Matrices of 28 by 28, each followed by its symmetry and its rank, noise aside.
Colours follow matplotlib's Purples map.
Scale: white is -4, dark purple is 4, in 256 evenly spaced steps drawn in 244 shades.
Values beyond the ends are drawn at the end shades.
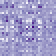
no symmetry, rank three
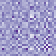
no symmetry, rank three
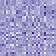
no symmetry, rank three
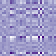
no symmetry, rank one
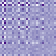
symmetric, rank one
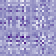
no symmetry, rank three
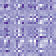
symmetric, rank two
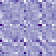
antisymmetric, rank two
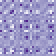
symmetric, rank two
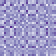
symmetric, rank two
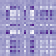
symmetric, rank one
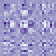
symmetric, rank two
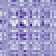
antisymmetric, rank two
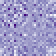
symmetric, rank three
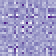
no symmetry, rank three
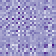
symmetric, rank three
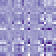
no symmetry, rank two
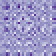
symmetric, rank three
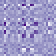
symmetric, rank two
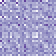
symmetric, rank three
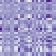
antisymmetric, rank two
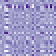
antisymmetric, rank two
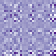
no symmetry, rank two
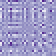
antisymmetric, rank two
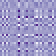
no symmetry, rank one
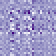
antisymmetric, rank two
